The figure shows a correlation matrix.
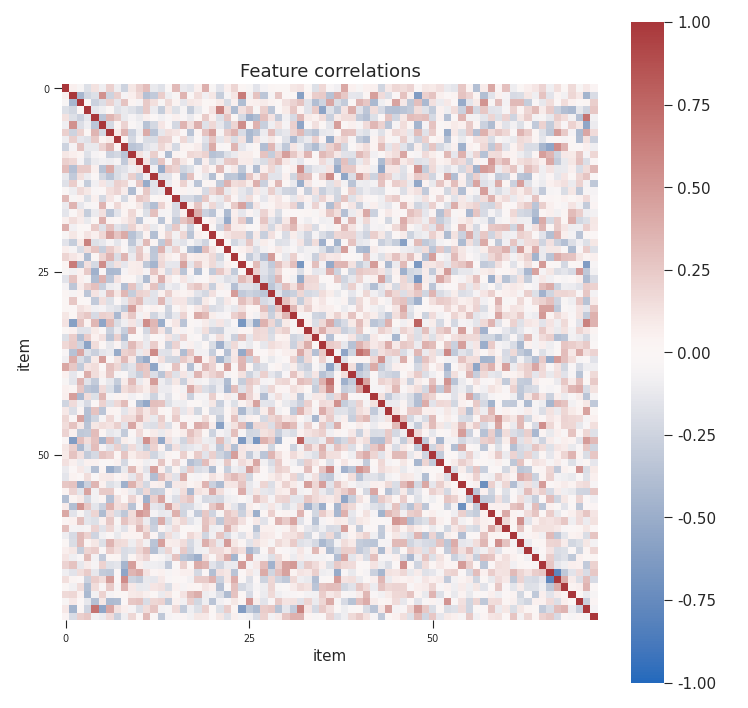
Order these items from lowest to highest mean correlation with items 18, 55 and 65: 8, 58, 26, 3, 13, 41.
13, 58, 8, 41, 26, 3
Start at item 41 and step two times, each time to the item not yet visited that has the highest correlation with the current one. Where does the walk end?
40
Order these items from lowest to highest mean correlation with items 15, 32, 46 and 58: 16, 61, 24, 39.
24, 16, 39, 61
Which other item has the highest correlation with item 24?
1
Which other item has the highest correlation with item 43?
37
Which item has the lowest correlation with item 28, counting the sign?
65
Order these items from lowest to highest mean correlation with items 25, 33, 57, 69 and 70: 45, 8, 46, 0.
46, 8, 0, 45
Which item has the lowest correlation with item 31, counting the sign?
7
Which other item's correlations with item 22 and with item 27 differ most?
18
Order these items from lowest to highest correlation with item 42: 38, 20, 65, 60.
60, 65, 20, 38
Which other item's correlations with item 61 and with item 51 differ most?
48
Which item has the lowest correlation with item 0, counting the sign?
56
